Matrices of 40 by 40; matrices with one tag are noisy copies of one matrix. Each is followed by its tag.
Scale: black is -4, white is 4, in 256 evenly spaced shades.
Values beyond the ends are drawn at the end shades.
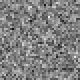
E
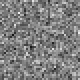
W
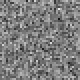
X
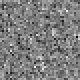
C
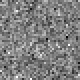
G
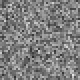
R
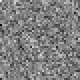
C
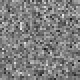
X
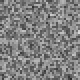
W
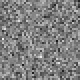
C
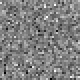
X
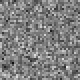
G
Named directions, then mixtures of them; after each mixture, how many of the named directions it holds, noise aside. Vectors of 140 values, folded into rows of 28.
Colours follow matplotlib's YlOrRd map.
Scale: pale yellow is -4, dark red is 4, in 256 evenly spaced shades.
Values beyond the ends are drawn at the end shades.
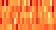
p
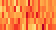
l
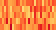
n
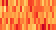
three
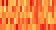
three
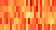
three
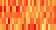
two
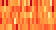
one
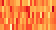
two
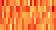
three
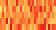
two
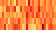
one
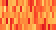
three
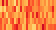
two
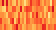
two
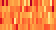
one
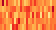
three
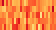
three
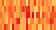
two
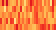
three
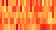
three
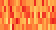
one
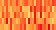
one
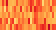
three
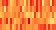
two
